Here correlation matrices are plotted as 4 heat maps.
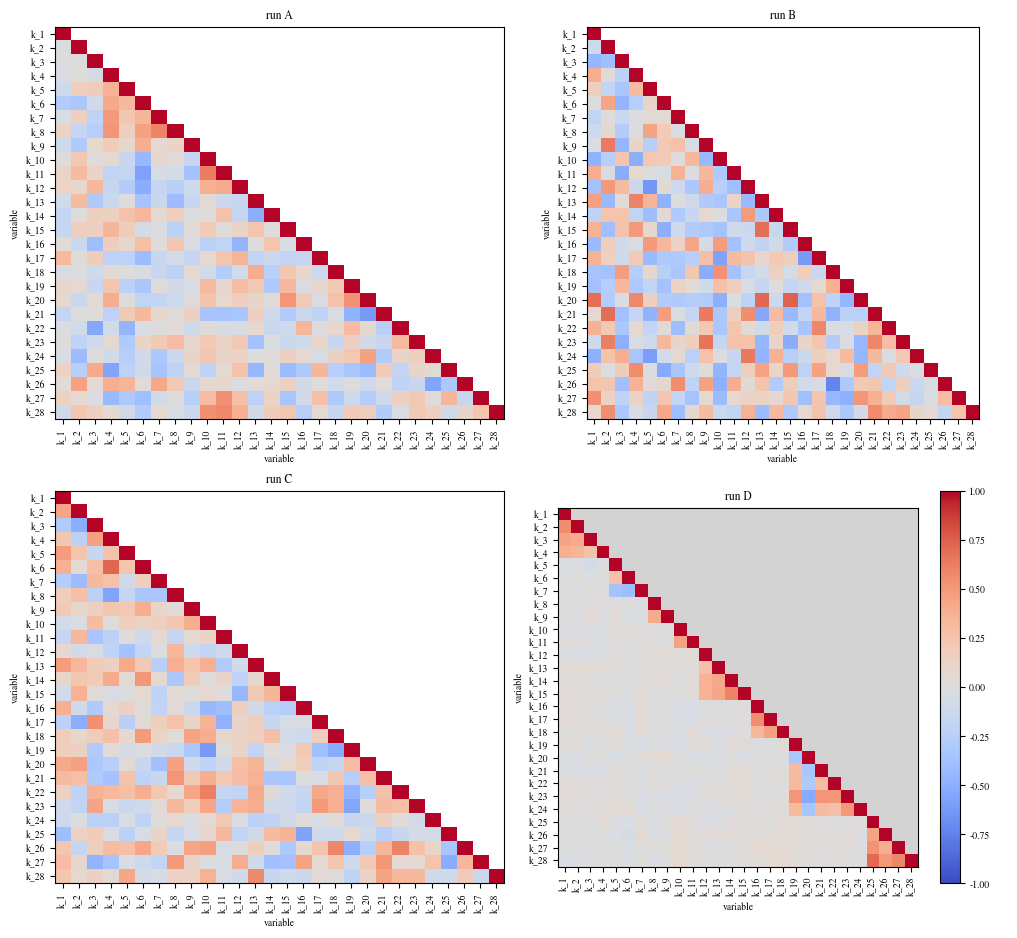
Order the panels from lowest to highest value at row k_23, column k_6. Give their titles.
run C, run D, run A, run B
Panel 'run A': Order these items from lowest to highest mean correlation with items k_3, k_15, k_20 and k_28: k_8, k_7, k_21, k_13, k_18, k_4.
k_21, k_8, k_7, k_13, k_18, k_4
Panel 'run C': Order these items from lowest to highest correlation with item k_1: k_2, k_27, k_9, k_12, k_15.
k_15, k_12, k_9, k_27, k_2
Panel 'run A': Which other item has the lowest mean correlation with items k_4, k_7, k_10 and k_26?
k_25
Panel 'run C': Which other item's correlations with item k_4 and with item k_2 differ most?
k_3
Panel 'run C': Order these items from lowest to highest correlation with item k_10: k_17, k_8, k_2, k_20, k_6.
k_20, k_2, k_6, k_8, k_17
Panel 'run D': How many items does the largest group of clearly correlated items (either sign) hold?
6
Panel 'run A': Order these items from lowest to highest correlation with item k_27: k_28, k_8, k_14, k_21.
k_21, k_8, k_14, k_28
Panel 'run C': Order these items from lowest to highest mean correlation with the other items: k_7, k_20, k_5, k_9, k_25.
k_25, k_7, k_20, k_5, k_9
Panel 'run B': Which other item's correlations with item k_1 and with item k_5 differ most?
k_16
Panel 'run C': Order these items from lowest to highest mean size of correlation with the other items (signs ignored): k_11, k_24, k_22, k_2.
k_24, k_11, k_2, k_22
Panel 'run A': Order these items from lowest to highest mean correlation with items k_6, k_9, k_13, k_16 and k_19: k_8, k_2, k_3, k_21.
k_3, k_2, k_21, k_8
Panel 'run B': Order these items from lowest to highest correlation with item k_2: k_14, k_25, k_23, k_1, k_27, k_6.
k_1, k_25, k_27, k_14, k_6, k_23
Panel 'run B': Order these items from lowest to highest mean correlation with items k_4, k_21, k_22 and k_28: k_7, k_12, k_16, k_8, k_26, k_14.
k_7, k_16, k_8, k_26, k_14, k_12
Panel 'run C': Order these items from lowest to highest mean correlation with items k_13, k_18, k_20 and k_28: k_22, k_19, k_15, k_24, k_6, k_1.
k_19, k_24, k_15, k_6, k_22, k_1
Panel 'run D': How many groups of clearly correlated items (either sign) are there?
8
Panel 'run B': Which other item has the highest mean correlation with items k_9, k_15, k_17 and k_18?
k_25
